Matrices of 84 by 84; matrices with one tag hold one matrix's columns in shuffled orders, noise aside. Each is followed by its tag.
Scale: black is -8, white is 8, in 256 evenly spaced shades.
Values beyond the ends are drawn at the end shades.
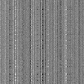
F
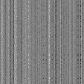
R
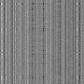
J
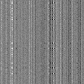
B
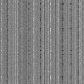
J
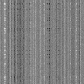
J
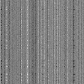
F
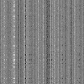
R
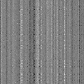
F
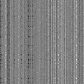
R
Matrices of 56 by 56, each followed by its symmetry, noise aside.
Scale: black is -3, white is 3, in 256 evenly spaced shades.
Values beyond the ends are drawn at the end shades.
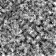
symmetric.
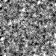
symmetric.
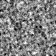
same after a half turn.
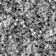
same after a half turn.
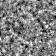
antisymmetric.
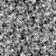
same after a half turn.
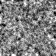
antisymmetric.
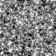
no symmetry.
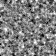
antisymmetric.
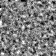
antisymmetric.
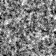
no symmetry.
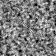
same after a half turn.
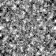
same after a half turn.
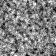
no symmetry.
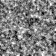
antisymmetric.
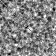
symmetric.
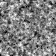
no symmetry.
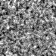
antisymmetric.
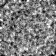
symmetric.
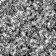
symmetric.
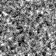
no symmetry.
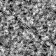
same after a half turn.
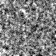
no symmetry.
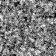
no symmetry.
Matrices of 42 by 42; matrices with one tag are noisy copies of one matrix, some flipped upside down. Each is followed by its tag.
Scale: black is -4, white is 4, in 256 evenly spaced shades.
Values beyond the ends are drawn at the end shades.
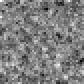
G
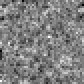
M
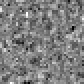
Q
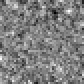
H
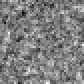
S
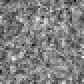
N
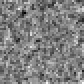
S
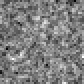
N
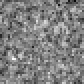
N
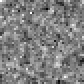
G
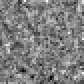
S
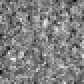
N
